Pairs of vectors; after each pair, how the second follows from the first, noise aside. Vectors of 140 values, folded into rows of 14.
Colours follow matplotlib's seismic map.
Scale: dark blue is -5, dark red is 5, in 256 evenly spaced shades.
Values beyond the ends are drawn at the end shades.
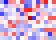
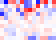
partly zeroed.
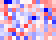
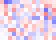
shrunk.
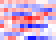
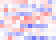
shrunk.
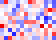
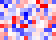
shuffled.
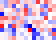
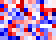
reversed, negated, scaled up.
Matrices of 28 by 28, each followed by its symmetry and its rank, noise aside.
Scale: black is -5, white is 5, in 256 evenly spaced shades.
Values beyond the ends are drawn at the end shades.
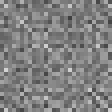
symmetric, rank three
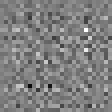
antisymmetric, rank four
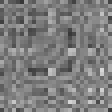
symmetric, rank three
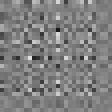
antisymmetric, rank two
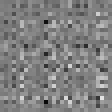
no symmetry, rank four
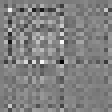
symmetric, rank two
